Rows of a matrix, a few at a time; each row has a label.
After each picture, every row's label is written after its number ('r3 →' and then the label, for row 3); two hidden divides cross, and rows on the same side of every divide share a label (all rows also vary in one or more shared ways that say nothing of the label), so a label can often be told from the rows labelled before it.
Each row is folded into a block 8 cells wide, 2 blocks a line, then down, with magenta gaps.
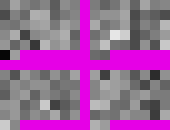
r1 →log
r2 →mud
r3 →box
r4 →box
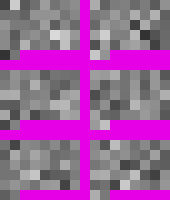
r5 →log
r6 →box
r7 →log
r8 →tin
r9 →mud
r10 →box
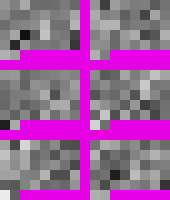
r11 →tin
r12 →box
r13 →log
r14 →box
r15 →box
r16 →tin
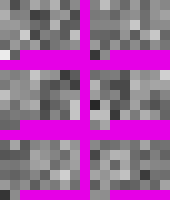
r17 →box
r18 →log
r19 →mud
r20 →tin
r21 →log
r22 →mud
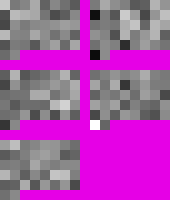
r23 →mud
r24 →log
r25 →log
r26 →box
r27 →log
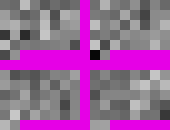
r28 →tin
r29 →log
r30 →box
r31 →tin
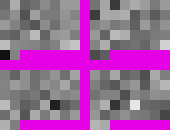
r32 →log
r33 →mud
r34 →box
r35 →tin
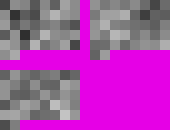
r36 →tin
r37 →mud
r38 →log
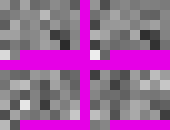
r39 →box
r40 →box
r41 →mud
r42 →tin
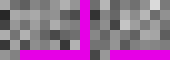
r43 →mud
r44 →log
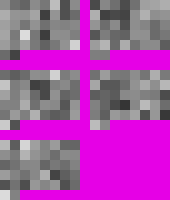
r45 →mud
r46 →tin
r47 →box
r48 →tin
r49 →box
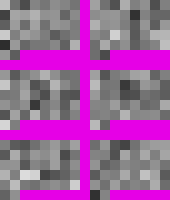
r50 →mud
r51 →mud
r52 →box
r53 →box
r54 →mud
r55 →log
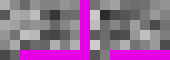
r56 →mud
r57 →tin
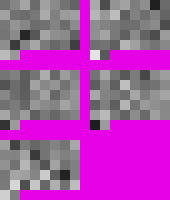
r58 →tin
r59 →box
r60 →log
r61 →log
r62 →box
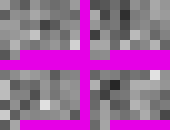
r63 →mud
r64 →tin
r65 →tin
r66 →tin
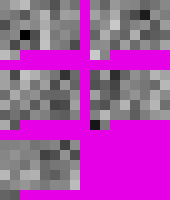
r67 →tin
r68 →box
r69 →box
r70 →log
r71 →mud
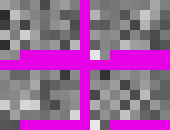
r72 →mud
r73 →box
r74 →mud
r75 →box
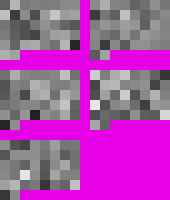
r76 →tin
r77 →log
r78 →log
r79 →mud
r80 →mud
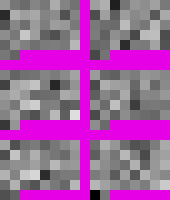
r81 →mud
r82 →log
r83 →mud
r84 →mud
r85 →mud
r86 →log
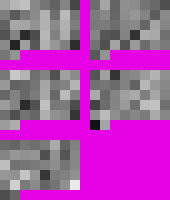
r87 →tin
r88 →log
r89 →tin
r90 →log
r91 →mud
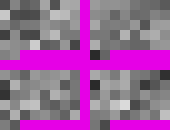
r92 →tin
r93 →log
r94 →mud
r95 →mud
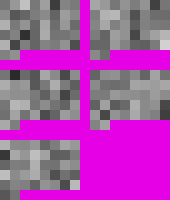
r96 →tin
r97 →mud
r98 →box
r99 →tin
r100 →mud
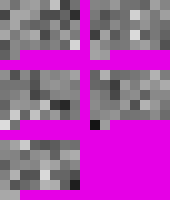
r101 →mud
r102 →tin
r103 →box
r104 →log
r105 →tin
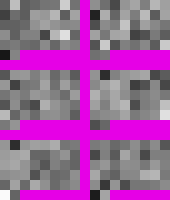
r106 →log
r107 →mud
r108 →tin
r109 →mud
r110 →box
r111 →log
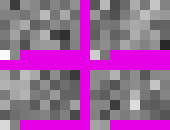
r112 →box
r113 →tin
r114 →box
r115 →tin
